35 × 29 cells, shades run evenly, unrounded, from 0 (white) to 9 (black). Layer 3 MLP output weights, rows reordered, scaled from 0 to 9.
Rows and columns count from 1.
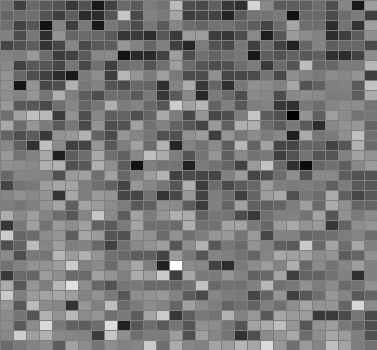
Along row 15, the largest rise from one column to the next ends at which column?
14
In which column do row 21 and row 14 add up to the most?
23
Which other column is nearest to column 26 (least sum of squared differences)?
27
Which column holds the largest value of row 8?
6
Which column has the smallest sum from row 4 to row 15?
1
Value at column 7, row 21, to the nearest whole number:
3
